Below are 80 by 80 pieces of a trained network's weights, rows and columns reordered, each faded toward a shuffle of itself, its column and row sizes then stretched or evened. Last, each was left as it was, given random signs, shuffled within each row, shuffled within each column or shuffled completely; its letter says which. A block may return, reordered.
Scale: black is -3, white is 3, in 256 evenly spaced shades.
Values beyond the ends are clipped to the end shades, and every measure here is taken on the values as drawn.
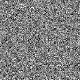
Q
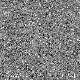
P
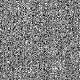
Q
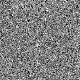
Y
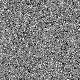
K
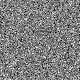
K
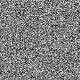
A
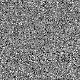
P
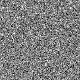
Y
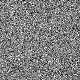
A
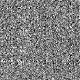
Q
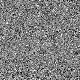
A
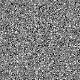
P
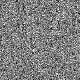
Y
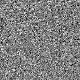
P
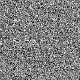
P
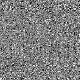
Q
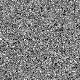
A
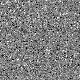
A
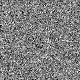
A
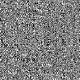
Q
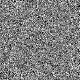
P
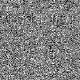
Q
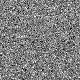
K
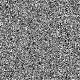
Y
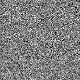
Q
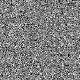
Q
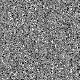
Y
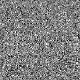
Q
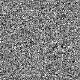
P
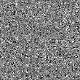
P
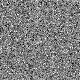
K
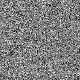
Y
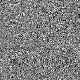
Q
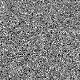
A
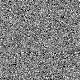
A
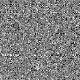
Q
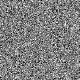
Y
